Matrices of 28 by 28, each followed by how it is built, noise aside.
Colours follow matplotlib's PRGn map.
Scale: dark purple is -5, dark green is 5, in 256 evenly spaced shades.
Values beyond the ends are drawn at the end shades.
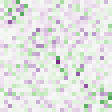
block diagonal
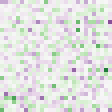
uneven rows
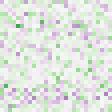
repeating columns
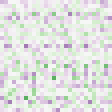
repeating columns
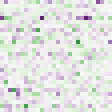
uneven rows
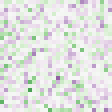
noise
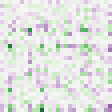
low rank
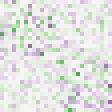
block diagonal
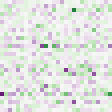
uneven rows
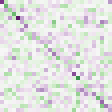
diagonal
